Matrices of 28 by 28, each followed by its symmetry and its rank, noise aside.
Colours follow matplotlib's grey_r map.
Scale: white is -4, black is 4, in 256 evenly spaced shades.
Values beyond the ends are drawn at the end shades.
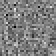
no symmetry, rank six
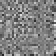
no symmetry, rank five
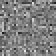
antisymmetric, rank six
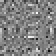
no symmetry, rank four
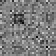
symmetric, rank five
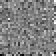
antisymmetric, rank six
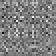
no symmetry, rank four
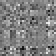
antisymmetric, rank four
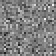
antisymmetric, rank six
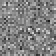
symmetric, rank six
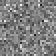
symmetric, rank six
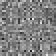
no symmetry, rank four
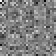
symmetric, rank four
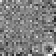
symmetric, rank four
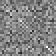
symmetric, rank six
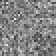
symmetric, rank six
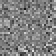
no symmetry, rank five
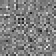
symmetric, rank five
